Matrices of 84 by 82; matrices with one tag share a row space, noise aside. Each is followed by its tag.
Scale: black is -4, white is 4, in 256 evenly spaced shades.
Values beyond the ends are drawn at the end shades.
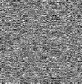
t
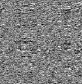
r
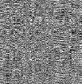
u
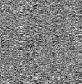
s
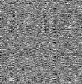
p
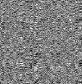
s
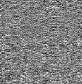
t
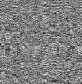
t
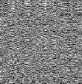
p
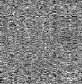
p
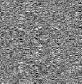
s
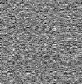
p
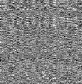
p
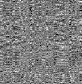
u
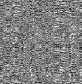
u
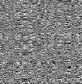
r
